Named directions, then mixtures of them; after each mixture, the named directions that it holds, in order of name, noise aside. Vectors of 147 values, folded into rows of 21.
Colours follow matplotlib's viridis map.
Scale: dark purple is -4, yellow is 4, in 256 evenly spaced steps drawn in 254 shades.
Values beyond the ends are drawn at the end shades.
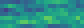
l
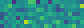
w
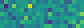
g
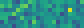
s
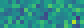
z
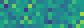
g.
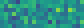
g, s, z.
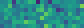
w, z.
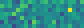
s.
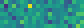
g.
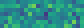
z.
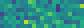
w.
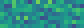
g, w, z.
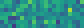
s.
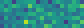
g, w.
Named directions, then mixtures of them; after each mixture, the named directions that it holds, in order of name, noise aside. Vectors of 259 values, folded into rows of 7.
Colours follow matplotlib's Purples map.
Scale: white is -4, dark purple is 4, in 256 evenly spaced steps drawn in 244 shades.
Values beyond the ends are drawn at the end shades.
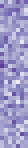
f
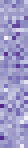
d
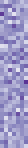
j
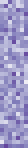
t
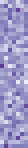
f, t.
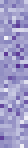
d.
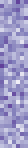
f.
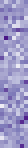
d.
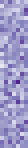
f.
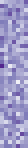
f, t.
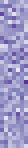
j.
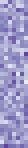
t.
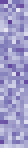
t.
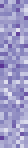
d, f.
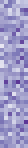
f, j.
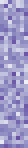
t.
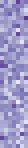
d, f.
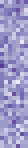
f.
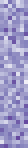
t.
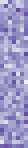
t.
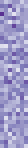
j.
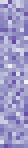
t.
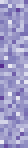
f, t.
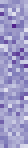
d, j.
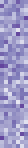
d, f.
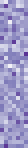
j, t.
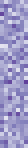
j.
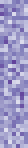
f, j.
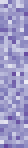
t.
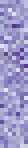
d, j.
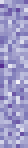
f, t.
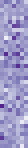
d.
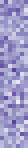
f.
